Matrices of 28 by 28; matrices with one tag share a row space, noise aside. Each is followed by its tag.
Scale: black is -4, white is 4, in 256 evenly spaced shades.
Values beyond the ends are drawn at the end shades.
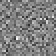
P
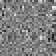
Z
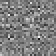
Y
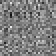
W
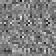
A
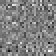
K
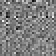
P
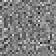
W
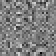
P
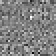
Y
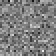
Y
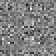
Y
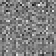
P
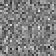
W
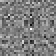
Y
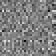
Z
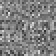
Y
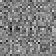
W
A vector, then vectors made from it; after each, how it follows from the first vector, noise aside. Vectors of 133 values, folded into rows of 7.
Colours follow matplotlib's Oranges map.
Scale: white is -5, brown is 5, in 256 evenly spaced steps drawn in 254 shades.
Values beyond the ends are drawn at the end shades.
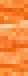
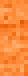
negated, shrunk.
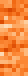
copied.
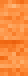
wrapped around, negated, shrunk.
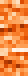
reversed, scaled up.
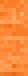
wrapped around, negated, shrunk.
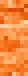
copied.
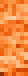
wrapped around, negated.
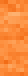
wrapped around, shrunk.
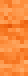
negated, shrunk.
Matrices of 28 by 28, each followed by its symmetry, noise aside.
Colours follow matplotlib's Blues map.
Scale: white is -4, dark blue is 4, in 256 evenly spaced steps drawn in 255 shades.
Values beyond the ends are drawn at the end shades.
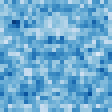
mirrored left to right.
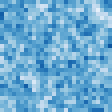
symmetric across the other diagonal.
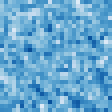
symmetric.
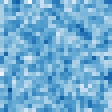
no symmetry.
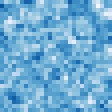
symmetric across the other diagonal.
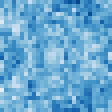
mirrored top to bottom.
